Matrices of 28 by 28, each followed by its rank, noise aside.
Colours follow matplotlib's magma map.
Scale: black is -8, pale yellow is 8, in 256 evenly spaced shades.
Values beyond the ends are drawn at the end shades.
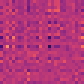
two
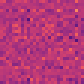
four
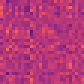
four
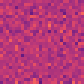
four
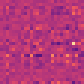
two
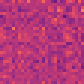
four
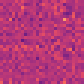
four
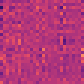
three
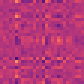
one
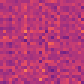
four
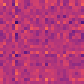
two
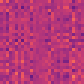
two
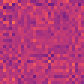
four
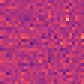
four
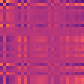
one
